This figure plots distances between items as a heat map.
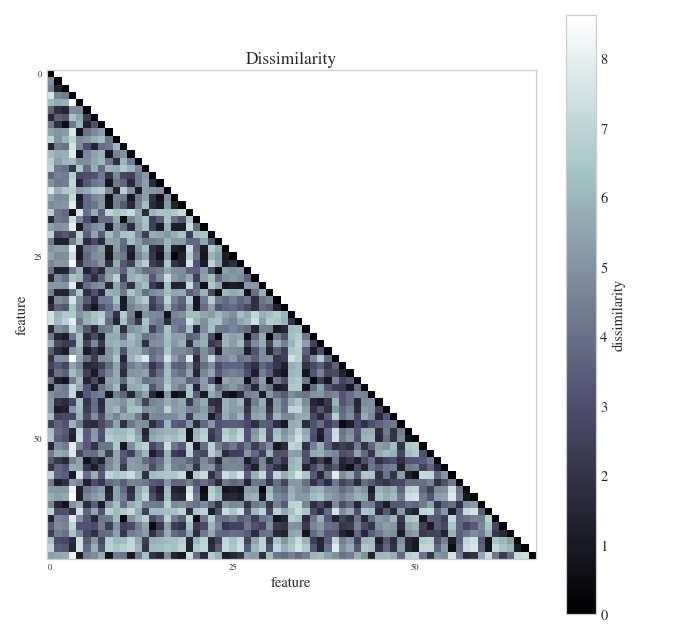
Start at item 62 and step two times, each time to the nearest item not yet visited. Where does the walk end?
52
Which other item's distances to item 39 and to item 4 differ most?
11
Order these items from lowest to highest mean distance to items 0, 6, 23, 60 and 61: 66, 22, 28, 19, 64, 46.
28, 46, 64, 22, 19, 66
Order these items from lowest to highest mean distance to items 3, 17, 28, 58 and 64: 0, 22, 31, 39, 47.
47, 22, 31, 0, 39
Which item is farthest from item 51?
3
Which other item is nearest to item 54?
41
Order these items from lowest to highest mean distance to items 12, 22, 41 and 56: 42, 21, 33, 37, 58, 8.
42, 37, 33, 8, 21, 58
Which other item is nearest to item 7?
2
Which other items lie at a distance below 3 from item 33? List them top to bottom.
9, 12, 16, 34
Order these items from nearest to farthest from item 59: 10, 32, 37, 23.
23, 37, 32, 10
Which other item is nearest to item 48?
40
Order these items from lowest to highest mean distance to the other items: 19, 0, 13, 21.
21, 0, 13, 19
